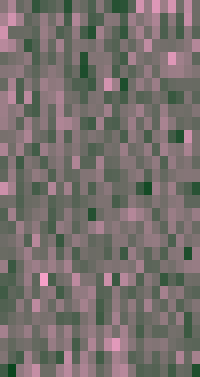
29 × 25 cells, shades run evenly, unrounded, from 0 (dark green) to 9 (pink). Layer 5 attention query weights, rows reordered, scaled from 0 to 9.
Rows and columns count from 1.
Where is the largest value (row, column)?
22, 6
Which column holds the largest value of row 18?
13
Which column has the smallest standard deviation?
17
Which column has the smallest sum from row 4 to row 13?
11
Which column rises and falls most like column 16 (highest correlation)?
9
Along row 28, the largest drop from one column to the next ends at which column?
10
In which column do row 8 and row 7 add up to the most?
2
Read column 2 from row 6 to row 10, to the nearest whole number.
5 6 7 5 5
